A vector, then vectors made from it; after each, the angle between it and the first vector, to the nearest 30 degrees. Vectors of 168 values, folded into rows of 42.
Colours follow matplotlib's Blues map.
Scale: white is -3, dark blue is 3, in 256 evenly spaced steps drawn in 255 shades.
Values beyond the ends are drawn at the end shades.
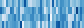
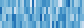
60 degrees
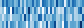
90 degrees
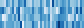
30 degrees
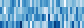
60 degrees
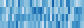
60 degrees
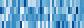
30 degrees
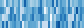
30 degrees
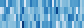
150 degrees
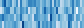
150 degrees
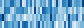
120 degrees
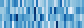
90 degrees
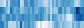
60 degrees
